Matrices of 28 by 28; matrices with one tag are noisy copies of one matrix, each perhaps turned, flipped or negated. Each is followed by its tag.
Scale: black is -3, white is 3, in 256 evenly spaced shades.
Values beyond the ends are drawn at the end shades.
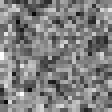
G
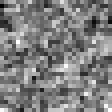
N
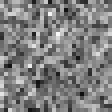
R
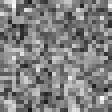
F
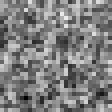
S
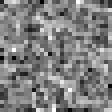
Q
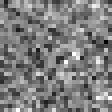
R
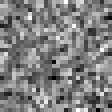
R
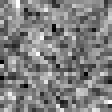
R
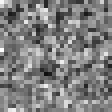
S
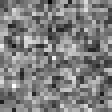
S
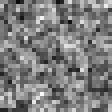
N
